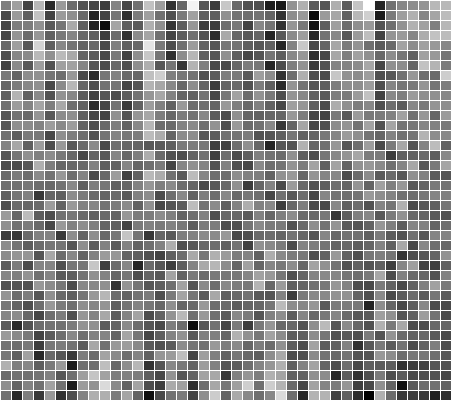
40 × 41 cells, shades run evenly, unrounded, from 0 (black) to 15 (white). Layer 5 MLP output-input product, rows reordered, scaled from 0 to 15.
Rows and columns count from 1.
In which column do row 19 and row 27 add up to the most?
9
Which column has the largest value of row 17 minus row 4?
29
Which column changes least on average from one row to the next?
8
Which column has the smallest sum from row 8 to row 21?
26
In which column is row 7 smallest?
25
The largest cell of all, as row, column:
1, 34
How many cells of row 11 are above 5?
35
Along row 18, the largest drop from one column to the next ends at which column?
12
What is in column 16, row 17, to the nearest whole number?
4
